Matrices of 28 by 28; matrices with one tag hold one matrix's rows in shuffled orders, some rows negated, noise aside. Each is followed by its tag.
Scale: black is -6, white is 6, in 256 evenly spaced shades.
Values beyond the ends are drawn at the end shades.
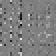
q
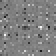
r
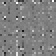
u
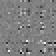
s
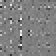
q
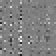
q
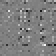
s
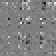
s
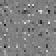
r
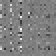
q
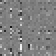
q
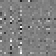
q
